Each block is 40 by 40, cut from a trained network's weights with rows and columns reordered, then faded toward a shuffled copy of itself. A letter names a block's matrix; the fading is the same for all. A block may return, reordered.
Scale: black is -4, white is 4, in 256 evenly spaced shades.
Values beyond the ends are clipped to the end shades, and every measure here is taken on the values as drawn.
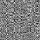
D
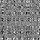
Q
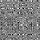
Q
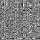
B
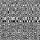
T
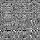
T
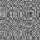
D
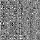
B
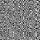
D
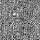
B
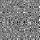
Q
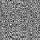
D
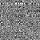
T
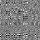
Q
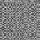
D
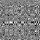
T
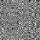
D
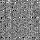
B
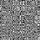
D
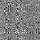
Q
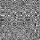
T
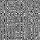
Q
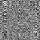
D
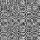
D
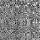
B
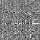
B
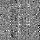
B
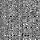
B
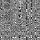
Q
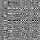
T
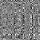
Q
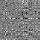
Q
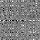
Q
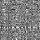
B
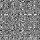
B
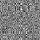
D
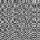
D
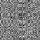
D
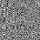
D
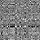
T
